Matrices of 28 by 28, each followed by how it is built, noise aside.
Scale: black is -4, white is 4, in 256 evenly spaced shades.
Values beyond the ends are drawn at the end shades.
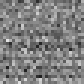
blocks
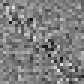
banded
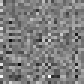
low rank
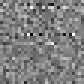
uneven rows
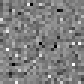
sparse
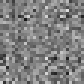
low rank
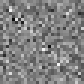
banded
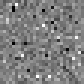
sparse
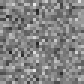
repeating rows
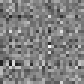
low rank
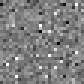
sparse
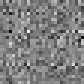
low rank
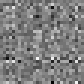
low rank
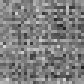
blocks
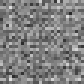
blocks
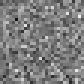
noise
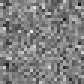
repeating rows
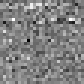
uneven rows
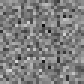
repeating rows
